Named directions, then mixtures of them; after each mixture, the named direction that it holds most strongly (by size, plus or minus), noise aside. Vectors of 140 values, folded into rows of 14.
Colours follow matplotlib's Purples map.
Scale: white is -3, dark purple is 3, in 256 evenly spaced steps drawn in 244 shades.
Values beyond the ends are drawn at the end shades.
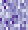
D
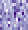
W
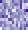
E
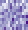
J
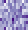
J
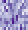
D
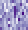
W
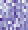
W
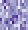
D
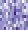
J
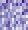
J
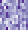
D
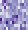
D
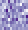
J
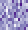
W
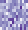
E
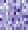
J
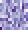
E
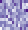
E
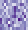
W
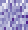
J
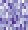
D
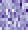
E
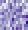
J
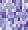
E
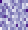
E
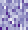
E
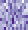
J
